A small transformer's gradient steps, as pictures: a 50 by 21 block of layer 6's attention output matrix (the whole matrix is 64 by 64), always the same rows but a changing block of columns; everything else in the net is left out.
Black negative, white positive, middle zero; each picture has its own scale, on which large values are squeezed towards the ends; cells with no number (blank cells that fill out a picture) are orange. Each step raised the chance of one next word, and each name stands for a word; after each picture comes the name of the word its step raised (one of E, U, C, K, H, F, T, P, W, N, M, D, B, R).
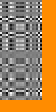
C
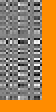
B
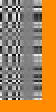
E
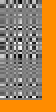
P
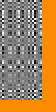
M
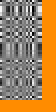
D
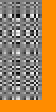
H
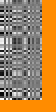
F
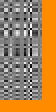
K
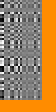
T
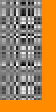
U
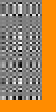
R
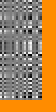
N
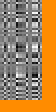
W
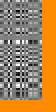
B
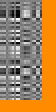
H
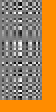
K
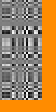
N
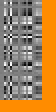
U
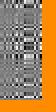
P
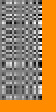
U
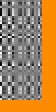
U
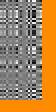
M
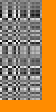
H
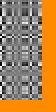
U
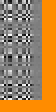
P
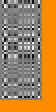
P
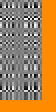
C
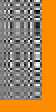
B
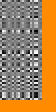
N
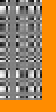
D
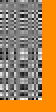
F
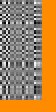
U
